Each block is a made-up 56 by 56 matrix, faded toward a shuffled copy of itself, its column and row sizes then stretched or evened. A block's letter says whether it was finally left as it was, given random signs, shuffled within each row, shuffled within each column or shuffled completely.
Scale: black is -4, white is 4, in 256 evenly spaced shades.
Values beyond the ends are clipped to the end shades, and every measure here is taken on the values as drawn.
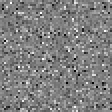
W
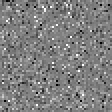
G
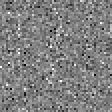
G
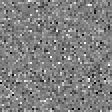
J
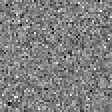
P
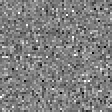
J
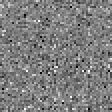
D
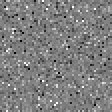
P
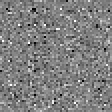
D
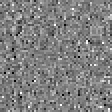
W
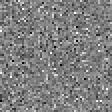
G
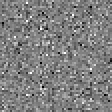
D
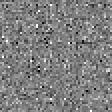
D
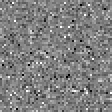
J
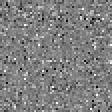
D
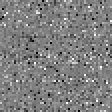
J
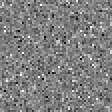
P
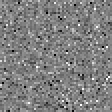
P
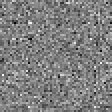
W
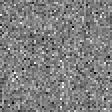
P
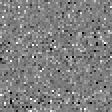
J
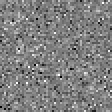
P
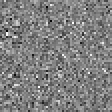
W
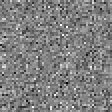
W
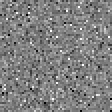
P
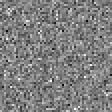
P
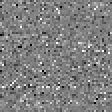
W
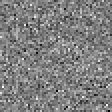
P
